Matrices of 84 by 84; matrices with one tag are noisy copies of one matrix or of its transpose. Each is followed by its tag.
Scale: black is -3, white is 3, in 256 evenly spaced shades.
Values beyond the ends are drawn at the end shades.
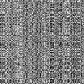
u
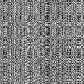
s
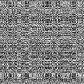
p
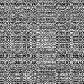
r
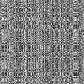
p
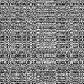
r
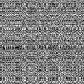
s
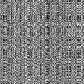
s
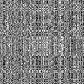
r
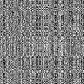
r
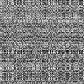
u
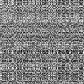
u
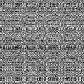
s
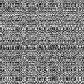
s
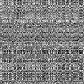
u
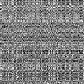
u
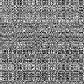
u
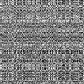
u
